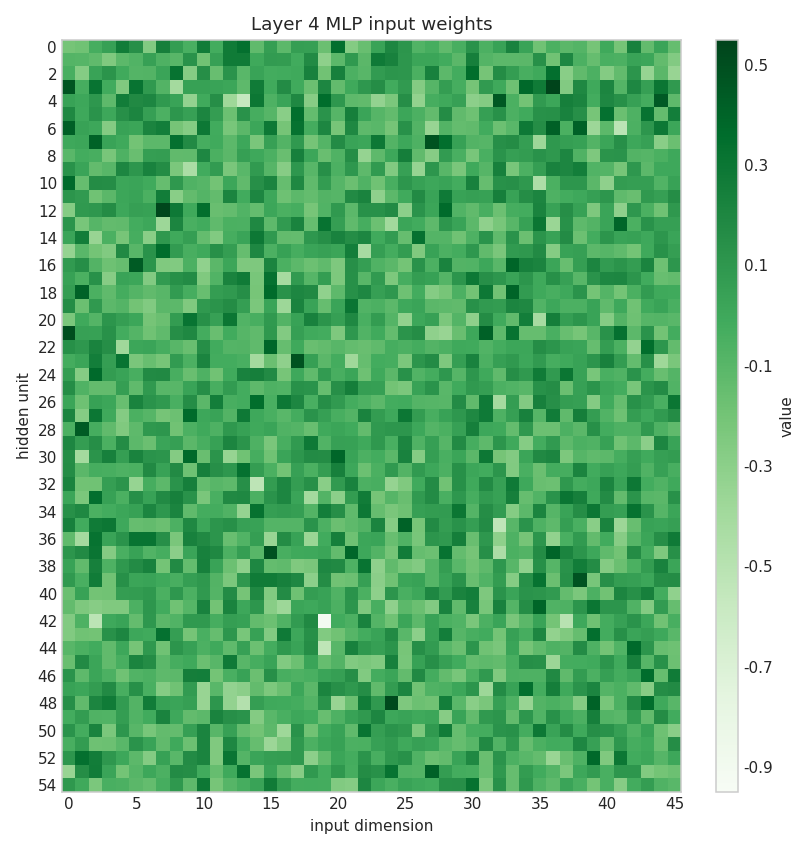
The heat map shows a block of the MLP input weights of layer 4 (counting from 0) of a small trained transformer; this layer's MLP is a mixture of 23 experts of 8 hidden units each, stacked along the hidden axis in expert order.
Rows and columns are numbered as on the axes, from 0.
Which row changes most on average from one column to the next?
6
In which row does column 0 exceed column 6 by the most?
21
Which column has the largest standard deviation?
19
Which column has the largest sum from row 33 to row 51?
35
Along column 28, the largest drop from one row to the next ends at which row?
49
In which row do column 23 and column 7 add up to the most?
12
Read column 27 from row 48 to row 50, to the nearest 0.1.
-0.2 0 0.1
